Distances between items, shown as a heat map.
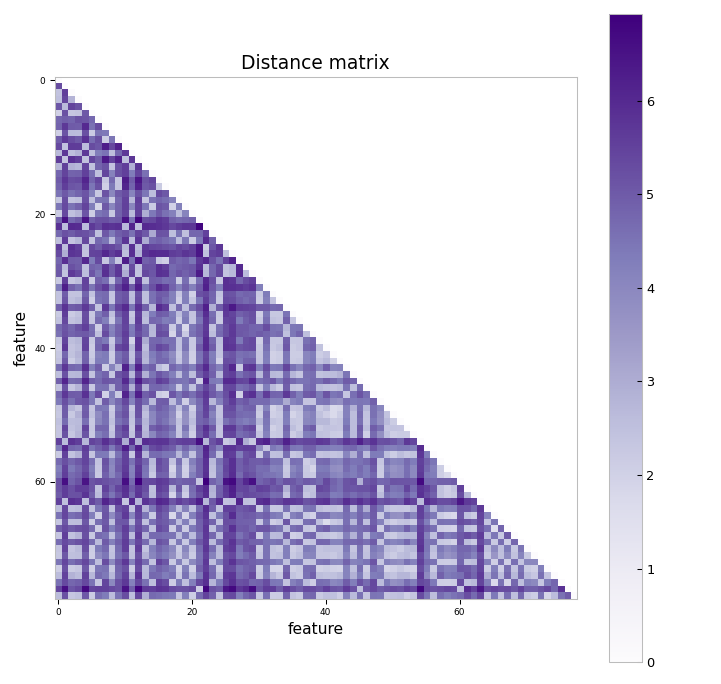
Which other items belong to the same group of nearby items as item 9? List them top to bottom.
7, 15, 16, 27, 43, 47
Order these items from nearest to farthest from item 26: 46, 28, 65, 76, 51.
28, 51, 46, 65, 76
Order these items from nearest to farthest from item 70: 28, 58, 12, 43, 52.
52, 58, 43, 28, 12
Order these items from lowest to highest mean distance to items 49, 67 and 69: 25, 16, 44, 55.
44, 55, 16, 25
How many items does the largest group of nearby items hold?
35
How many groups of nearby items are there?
6
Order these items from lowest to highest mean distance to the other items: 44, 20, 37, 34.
20, 44, 37, 34
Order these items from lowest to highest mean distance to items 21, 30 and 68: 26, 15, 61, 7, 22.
7, 15, 61, 26, 22
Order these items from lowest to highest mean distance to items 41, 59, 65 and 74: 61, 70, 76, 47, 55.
70, 61, 55, 47, 76
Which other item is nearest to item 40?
66
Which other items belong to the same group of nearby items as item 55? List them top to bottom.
31
